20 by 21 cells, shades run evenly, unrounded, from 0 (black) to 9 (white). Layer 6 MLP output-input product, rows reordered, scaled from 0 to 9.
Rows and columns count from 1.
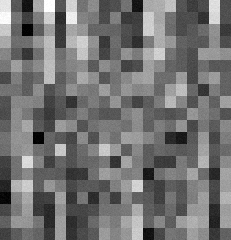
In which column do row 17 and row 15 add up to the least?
1
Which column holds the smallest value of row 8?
19
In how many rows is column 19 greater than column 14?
12
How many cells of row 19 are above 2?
18
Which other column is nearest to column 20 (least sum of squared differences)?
7
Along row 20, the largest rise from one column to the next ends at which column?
6
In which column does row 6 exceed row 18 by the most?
5
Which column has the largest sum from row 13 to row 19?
3
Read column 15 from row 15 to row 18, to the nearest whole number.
4 2 2 3
